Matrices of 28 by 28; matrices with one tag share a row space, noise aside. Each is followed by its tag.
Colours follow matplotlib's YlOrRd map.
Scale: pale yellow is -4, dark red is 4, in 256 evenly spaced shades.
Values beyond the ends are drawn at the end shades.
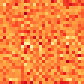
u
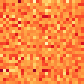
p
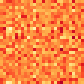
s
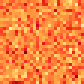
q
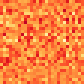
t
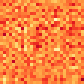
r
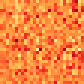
q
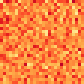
t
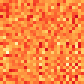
t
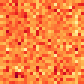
q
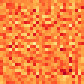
s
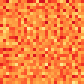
t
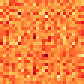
p
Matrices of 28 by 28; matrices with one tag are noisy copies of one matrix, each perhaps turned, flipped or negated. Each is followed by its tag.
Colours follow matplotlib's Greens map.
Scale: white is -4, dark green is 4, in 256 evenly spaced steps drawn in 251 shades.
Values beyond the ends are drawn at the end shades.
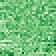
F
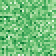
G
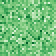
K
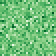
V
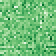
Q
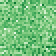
Q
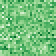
G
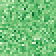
K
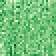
F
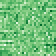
F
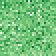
K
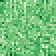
F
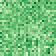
G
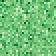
V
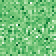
V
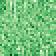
F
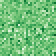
V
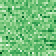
F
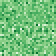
V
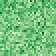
K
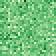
G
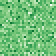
V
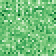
G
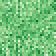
G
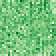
F
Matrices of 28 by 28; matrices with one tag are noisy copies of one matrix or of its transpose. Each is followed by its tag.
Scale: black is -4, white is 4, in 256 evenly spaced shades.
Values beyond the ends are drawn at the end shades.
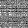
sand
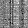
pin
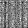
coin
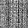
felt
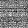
sand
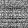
felt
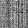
felt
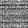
coin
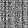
coin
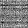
coin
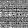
sand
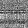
pin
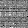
sand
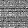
sand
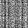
coin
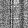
pin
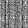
coin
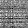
felt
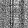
pin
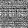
sand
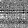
pin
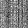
felt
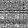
pin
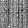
felt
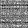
coin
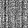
coin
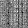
felt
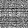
sand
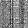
pin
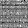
coin
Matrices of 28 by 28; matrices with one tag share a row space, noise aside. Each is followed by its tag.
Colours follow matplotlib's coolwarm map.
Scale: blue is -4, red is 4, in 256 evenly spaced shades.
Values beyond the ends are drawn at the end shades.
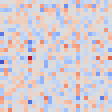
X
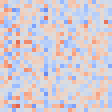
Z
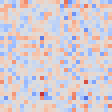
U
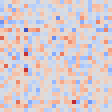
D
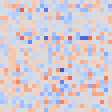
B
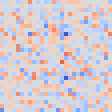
B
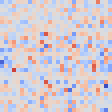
U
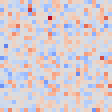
X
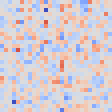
B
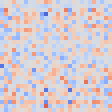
Z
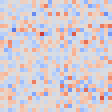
U
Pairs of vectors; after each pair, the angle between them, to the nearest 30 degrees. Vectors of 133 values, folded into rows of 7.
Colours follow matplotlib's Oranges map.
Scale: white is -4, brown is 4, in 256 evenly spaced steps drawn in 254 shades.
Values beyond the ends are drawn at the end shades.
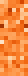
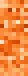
30 degrees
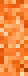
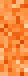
150 degrees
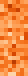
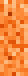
120 degrees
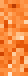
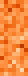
60 degrees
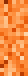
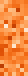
90 degrees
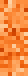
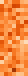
90 degrees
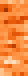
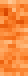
60 degrees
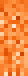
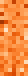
120 degrees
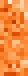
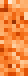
30 degrees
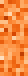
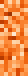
150 degrees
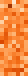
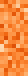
60 degrees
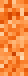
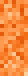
150 degrees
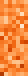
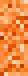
30 degrees
